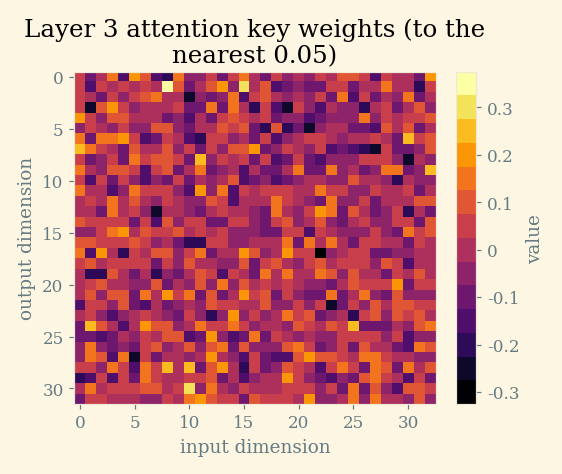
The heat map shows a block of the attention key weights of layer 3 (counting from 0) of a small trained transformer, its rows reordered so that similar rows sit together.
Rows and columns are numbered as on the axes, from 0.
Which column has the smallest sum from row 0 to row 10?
10
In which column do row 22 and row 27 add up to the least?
5
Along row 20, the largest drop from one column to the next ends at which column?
30
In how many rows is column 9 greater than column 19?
11
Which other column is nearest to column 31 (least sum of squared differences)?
20
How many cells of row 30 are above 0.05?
9
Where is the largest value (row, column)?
1, 8
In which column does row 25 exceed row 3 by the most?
16
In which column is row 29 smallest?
0
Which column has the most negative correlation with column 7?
22
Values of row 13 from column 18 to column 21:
0.15 0 -0.05 0.05
